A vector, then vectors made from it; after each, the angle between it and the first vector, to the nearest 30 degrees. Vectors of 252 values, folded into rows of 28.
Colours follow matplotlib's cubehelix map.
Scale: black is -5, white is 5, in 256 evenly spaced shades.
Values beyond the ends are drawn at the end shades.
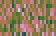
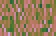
60 degrees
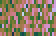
60 degrees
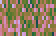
120 degrees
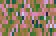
90 degrees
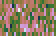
30 degrees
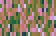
60 degrees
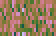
150 degrees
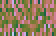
120 degrees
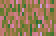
120 degrees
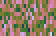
120 degrees
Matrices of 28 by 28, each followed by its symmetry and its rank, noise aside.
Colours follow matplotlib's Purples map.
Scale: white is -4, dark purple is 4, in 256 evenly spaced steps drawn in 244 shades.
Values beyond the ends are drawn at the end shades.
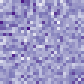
symmetric, rank seven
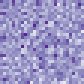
symmetric, rank eight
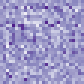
antisymmetric, rank eight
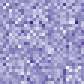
symmetric, rank eight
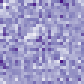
symmetric, rank six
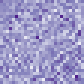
symmetric, rank eight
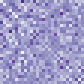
symmetric, rank six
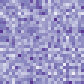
symmetric, rank six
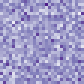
no symmetry, rank eight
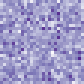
no symmetry, rank eight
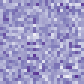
no symmetry, rank six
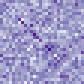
symmetric, rank seven
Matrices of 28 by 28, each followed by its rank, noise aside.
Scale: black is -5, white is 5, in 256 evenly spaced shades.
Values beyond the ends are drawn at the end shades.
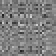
three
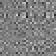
three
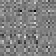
three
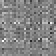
three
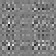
two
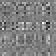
two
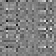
two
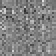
five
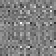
three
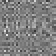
three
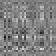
two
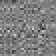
four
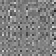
three
